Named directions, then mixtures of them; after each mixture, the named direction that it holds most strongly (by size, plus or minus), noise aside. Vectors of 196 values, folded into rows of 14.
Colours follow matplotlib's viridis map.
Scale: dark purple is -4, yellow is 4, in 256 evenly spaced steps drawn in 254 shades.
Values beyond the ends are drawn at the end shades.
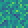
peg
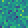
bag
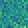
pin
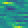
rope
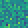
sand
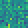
sand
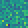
sand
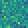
pin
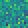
sand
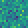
bag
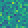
peg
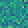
pin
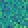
pin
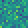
bag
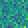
pin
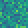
pin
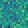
pin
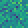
peg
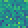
sand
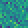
pin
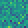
pin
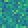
pin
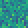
sand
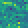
rope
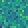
bag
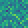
peg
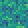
peg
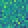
pin
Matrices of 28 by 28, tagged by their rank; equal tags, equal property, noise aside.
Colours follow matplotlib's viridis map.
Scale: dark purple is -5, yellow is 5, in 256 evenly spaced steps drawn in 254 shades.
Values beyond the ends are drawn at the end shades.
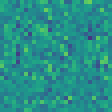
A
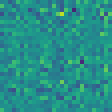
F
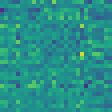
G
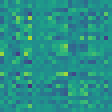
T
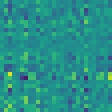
T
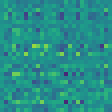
T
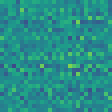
G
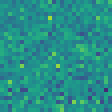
A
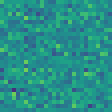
A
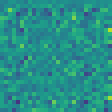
F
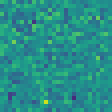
A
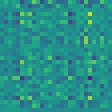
T
